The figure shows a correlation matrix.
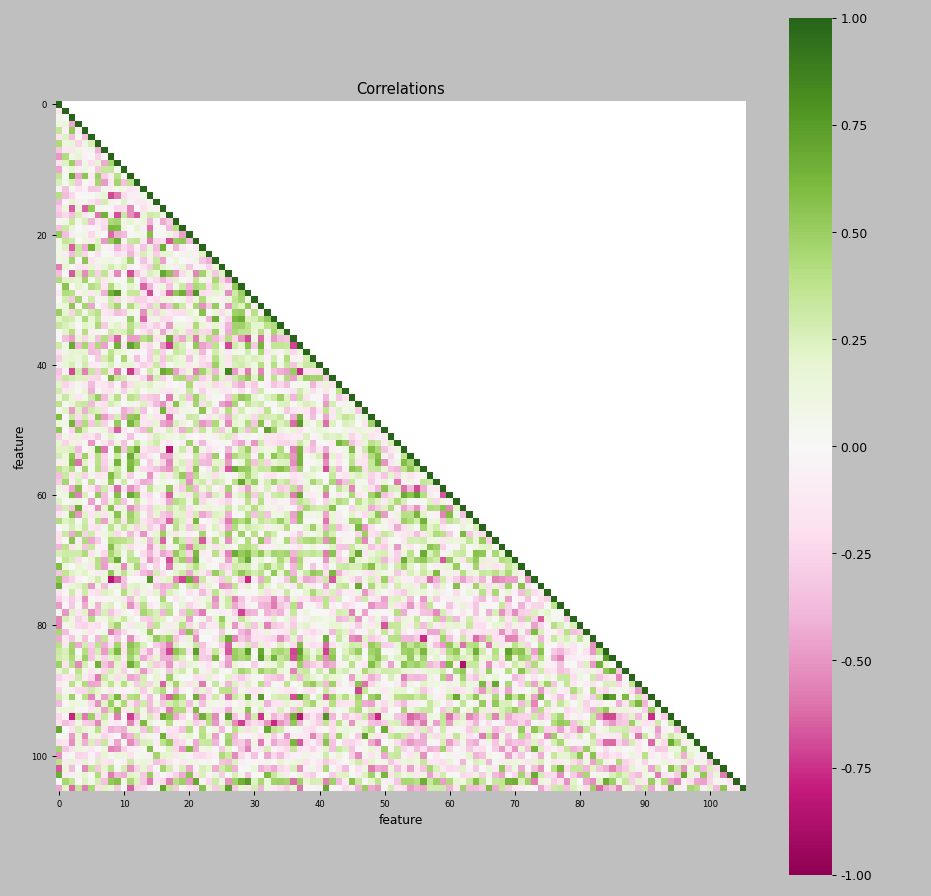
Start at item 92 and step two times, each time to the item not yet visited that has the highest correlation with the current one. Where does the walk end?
67
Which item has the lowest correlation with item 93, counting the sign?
17
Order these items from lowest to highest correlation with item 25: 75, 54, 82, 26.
54, 75, 26, 82
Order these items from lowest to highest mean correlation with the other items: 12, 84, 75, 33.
75, 12, 33, 84
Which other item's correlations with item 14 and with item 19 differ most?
73
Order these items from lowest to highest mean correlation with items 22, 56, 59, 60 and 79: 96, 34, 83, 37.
83, 37, 96, 34
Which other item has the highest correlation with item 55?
60
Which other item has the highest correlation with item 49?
37
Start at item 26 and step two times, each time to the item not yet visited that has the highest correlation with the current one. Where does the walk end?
94
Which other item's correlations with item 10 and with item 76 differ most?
97
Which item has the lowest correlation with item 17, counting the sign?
53
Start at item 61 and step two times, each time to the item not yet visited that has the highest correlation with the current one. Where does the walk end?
84
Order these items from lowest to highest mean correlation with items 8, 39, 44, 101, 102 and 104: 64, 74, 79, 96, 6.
96, 6, 74, 79, 64
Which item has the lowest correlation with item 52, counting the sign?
58
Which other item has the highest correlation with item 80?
100
